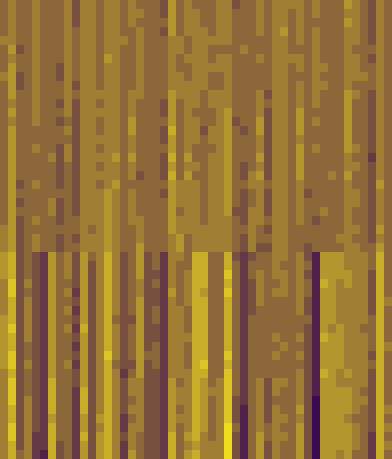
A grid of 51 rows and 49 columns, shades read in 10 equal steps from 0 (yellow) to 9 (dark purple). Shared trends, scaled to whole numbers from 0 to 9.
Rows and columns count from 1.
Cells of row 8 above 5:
1
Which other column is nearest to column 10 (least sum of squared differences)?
21
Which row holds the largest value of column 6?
51
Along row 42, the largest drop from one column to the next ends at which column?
41
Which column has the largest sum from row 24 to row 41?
40
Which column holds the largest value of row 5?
47
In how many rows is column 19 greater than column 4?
22
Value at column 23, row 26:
4
